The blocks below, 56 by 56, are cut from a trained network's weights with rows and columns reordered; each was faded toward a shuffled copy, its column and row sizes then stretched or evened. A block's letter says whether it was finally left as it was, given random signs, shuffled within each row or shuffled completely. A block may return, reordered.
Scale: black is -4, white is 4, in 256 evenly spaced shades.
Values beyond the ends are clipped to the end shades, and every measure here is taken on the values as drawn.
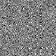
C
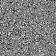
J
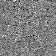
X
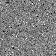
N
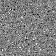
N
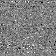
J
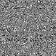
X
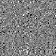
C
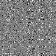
X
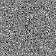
X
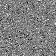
N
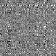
C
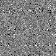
X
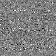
J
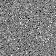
N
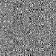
C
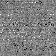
J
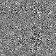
X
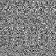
C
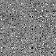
X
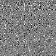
X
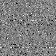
J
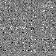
X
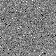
N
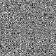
X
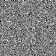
J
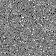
N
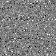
J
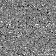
J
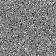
N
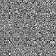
C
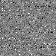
J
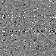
X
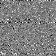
J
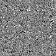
X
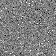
N
